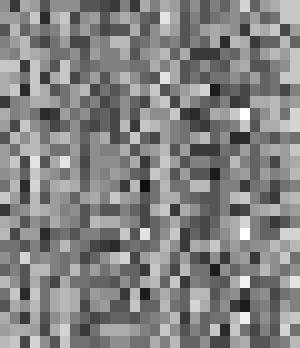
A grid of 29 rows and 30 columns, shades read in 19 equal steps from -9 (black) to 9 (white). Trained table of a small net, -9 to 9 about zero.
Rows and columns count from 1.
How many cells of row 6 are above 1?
9
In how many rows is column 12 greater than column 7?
8
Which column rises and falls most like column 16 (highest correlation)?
5
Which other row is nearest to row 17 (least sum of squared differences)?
19
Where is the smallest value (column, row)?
15, 16
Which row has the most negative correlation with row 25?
11
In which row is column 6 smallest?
10
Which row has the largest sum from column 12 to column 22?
28
